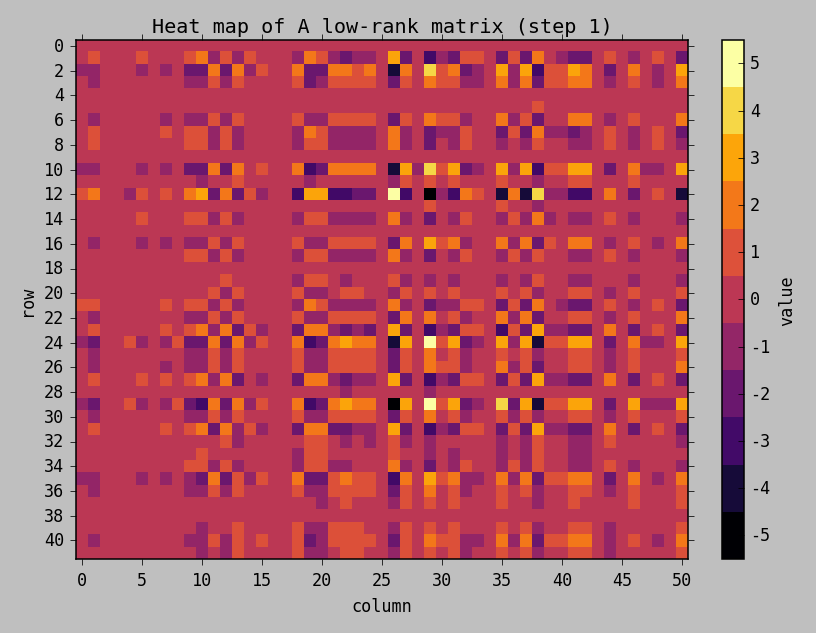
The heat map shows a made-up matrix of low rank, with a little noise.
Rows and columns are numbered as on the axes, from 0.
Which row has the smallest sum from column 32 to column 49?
12
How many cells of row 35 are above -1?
34
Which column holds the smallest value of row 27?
29
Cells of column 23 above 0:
17
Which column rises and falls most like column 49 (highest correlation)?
47
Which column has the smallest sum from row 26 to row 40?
26
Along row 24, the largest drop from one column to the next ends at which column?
38
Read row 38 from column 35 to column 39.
0 0 0 0 0
